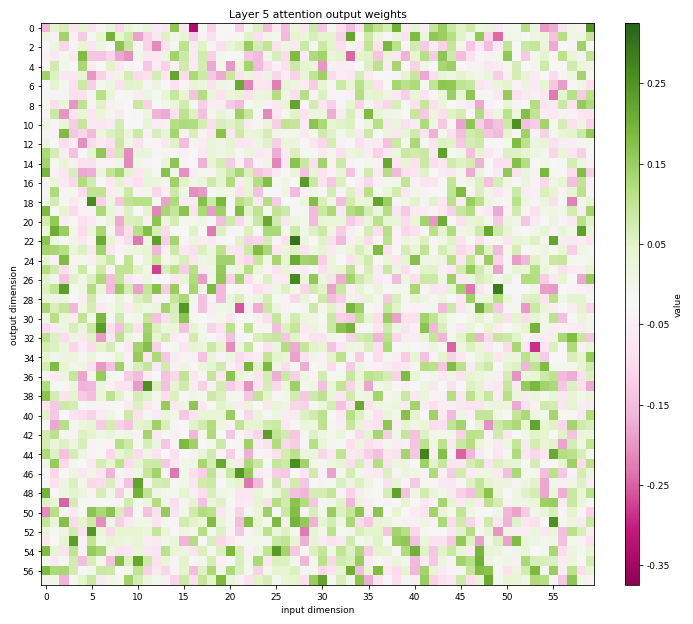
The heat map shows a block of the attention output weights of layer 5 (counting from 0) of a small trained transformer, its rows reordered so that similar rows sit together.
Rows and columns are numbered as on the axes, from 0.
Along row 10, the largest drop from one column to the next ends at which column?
52
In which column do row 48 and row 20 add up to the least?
8
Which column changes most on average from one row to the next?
22
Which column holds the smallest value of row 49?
2
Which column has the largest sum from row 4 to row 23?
14
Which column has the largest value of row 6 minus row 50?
21
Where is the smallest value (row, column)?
0, 16
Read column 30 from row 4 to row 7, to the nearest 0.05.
-0.2 0.15 0.05 0.05
